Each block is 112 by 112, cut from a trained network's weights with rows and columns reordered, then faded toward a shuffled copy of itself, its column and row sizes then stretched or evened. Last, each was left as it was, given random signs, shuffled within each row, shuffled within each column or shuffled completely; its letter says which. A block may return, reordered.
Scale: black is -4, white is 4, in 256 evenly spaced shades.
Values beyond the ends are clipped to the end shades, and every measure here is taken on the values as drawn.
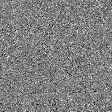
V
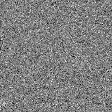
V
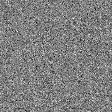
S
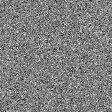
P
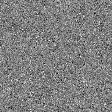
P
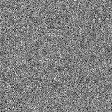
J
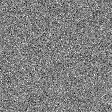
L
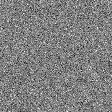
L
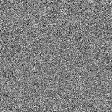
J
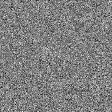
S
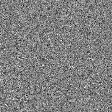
S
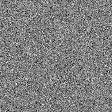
P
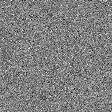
V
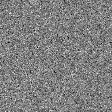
P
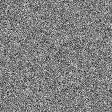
L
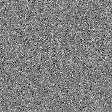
V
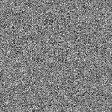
J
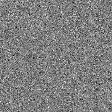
S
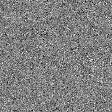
S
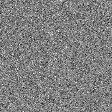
P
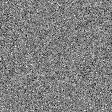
L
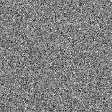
P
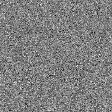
S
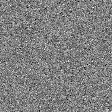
P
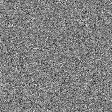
V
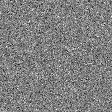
L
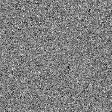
S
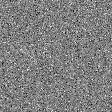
L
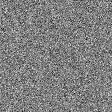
L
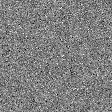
L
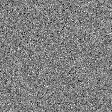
V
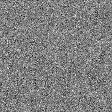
P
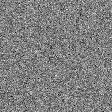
L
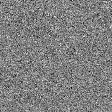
V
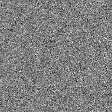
S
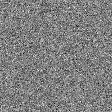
V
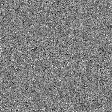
V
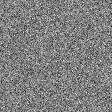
L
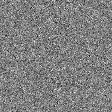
P
